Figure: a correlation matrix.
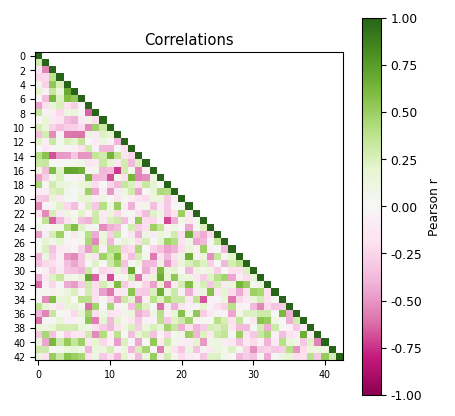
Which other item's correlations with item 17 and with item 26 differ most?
15
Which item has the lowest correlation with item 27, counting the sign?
34
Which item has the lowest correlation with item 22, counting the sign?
1
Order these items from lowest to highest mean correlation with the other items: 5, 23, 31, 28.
23, 28, 5, 31
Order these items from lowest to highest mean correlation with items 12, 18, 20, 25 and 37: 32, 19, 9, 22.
22, 32, 9, 19
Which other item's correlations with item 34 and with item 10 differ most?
14
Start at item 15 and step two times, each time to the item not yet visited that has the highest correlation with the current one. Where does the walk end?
35
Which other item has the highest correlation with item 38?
18
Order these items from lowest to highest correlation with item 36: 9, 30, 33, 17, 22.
33, 9, 30, 17, 22
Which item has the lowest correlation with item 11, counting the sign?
16
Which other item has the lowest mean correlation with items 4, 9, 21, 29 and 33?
0
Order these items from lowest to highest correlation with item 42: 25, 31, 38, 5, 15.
31, 15, 25, 38, 5
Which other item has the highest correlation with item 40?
2
